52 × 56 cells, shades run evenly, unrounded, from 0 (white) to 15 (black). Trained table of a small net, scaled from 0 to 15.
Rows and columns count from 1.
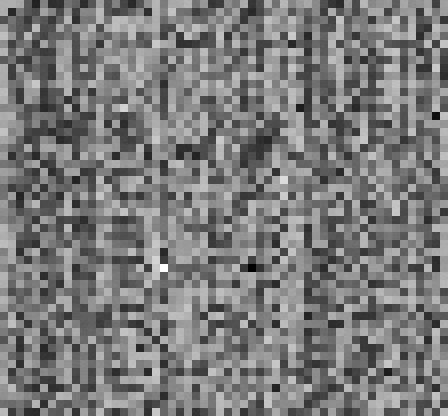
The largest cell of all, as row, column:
34, 32
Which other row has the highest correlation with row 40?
43
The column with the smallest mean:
20
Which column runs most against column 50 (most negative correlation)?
6
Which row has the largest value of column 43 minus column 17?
17
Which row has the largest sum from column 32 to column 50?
47
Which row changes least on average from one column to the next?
24
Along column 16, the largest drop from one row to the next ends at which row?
14
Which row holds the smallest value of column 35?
46
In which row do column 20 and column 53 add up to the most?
51
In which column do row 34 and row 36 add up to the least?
21
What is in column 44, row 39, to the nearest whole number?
4
